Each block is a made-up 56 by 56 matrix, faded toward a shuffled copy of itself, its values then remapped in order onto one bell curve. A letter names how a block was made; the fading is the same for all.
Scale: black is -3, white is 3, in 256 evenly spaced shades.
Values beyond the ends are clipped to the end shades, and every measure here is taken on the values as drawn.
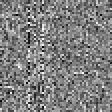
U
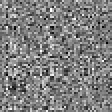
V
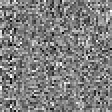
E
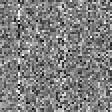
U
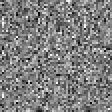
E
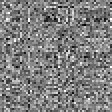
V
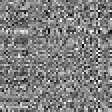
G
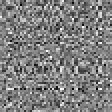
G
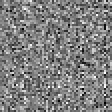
E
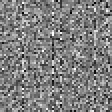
U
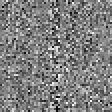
U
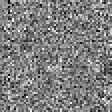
E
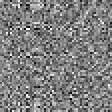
V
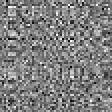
G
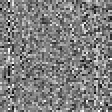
U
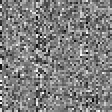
U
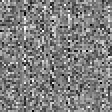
U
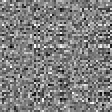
G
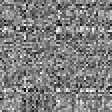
V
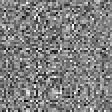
V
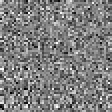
V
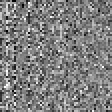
U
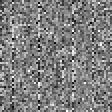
U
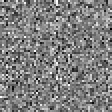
E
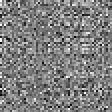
G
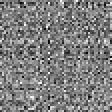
G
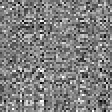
V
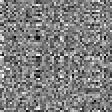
V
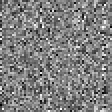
E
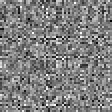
G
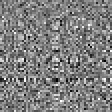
G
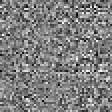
V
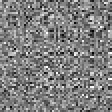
G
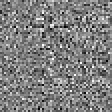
V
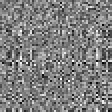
G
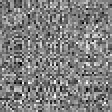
G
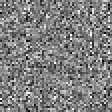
E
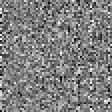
U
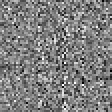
E
